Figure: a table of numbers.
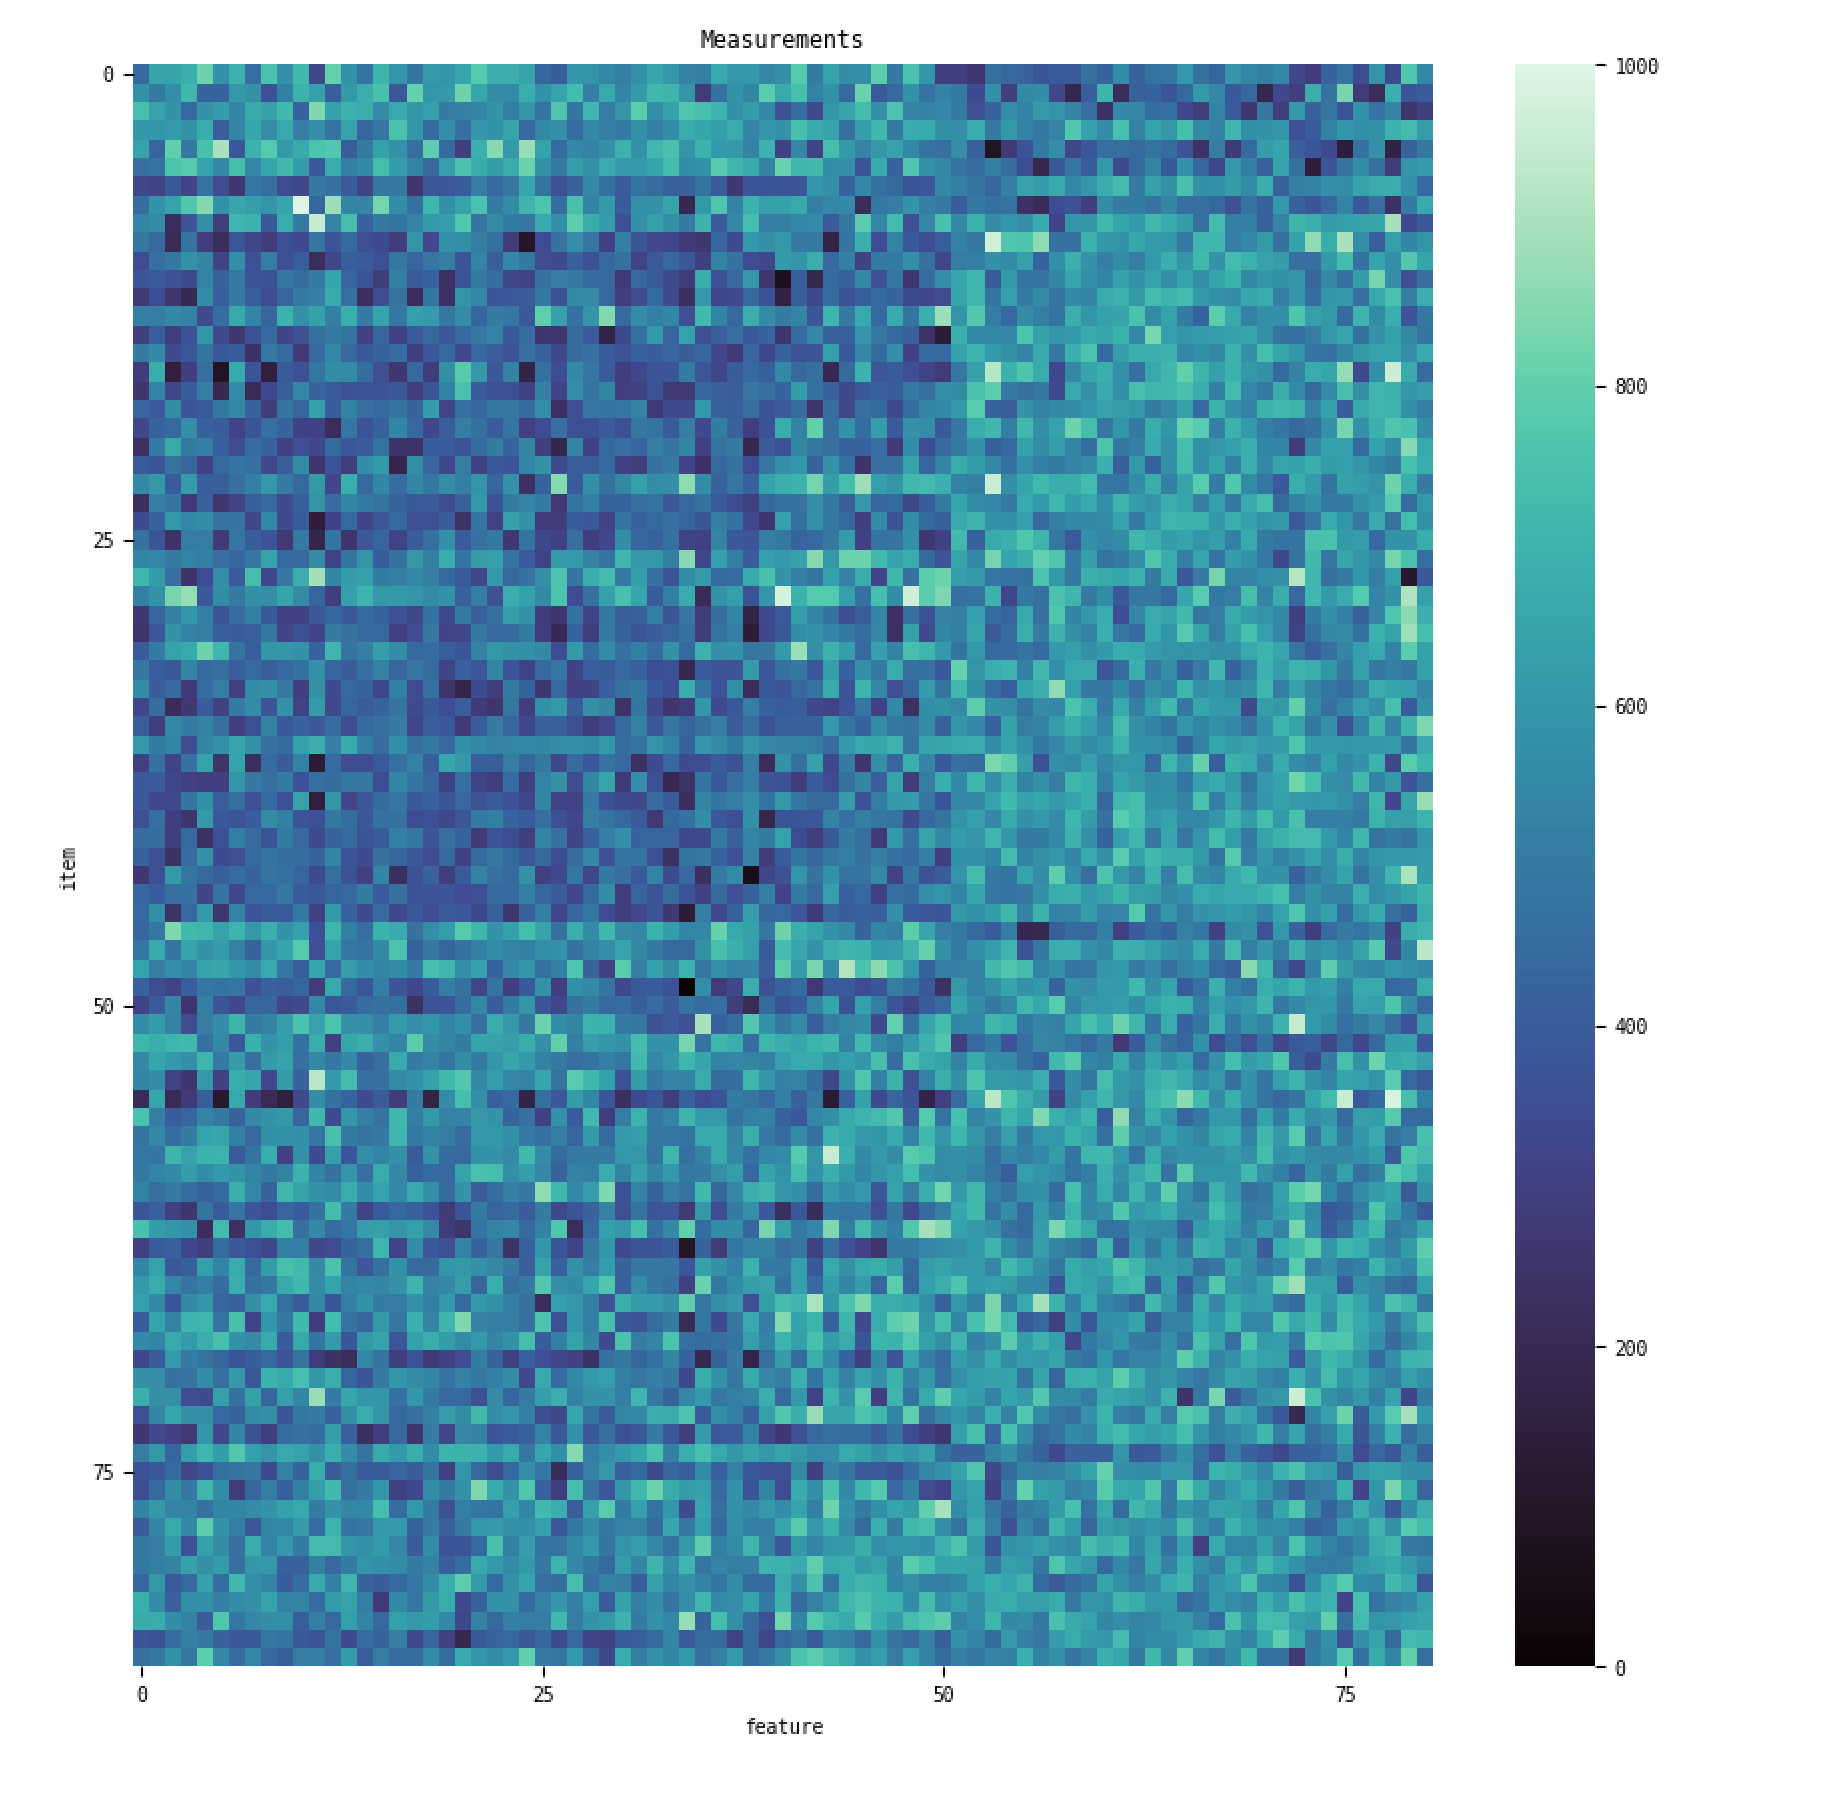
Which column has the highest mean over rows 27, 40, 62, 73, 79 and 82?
72
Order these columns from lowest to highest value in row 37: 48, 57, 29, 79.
29, 57, 48, 79
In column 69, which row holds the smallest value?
2
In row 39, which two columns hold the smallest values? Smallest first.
11, 34
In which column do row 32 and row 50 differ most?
38
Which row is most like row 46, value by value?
5
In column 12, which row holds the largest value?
7
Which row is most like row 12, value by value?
73
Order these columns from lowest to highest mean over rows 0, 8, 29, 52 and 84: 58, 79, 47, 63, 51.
51, 47, 58, 63, 79
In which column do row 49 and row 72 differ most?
34
